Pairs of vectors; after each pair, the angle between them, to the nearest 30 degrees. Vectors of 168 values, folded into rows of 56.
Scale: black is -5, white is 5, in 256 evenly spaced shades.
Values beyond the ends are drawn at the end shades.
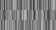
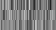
60 degrees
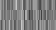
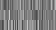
90 degrees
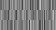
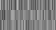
90 degrees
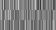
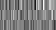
120 degrees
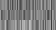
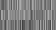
150 degrees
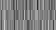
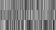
60 degrees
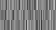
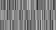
150 degrees
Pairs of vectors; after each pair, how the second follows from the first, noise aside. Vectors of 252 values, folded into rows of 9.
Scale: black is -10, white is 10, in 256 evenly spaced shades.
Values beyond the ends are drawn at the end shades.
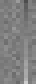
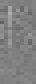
reversed, partly zeroed.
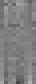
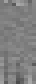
partly zeroed.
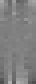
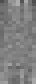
reversed.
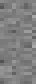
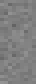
wrapped around, shrunk.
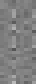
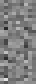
wrapped around, negated, scaled up.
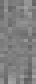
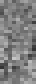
wrapped around, scaled up.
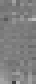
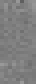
reversed, shrunk.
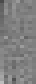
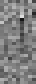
wrapped around, scaled up.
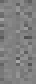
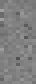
partly zeroed.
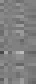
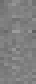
reversed, shrunk.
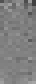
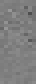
partly zeroed.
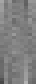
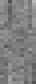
reversed, negated.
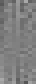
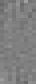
shrunk.
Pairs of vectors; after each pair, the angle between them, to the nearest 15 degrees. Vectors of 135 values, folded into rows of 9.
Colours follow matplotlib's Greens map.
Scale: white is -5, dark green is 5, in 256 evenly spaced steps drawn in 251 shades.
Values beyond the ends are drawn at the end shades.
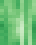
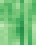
165 degrees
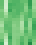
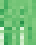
105 degrees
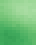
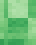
60 degrees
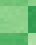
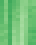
90 degrees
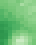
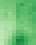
165 degrees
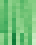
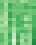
150 degrees
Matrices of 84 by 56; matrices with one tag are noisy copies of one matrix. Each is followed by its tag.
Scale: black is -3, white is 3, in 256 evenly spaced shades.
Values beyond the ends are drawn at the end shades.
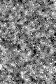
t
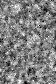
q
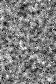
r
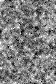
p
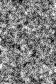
t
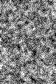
t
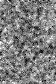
p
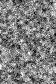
t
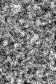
q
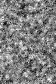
r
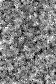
p
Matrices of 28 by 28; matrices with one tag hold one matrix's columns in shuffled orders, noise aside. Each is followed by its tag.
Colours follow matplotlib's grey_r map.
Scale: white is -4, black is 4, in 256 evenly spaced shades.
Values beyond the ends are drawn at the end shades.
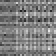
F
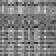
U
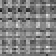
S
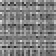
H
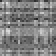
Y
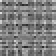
H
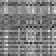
U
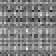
F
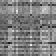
U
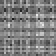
S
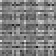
H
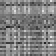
U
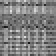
U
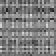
S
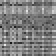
U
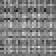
S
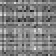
F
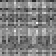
Y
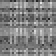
Y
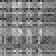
Y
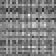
S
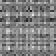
F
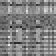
U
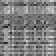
U
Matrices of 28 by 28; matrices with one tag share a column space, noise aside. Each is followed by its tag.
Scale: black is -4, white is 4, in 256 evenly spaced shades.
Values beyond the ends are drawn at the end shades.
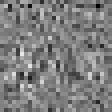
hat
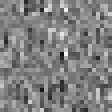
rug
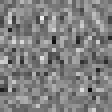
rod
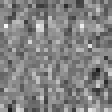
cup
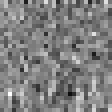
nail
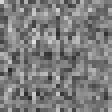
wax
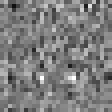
hat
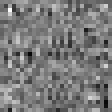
rug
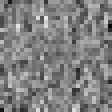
cup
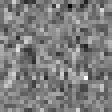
hat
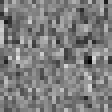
rod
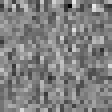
hat
